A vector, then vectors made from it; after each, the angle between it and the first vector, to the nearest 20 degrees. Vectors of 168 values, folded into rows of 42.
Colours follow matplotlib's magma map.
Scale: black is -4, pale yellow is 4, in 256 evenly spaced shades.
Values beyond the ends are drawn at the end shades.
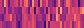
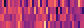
160 degrees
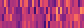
20 degrees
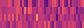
120 degrees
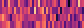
140 degrees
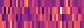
60 degrees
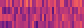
80 degrees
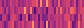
60 degrees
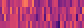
80 degrees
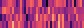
100 degrees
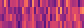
20 degrees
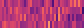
120 degrees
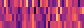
20 degrees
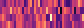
140 degrees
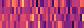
100 degrees
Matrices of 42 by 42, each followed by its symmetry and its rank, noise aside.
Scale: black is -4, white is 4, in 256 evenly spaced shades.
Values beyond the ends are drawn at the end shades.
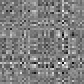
symmetric, rank three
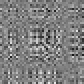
antisymmetric, rank two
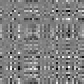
antisymmetric, rank two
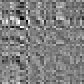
antisymmetric, rank two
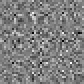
symmetric, rank four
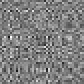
no symmetry, rank three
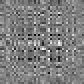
no symmetry, rank two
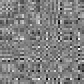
symmetric, rank three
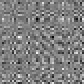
antisymmetric, rank two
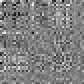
symmetric, rank four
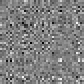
symmetric, rank four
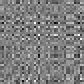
no symmetry, rank three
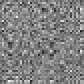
symmetric, rank four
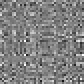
no symmetry, rank four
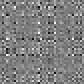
antisymmetric, rank two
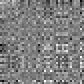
no symmetry, rank three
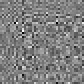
no symmetry, rank four
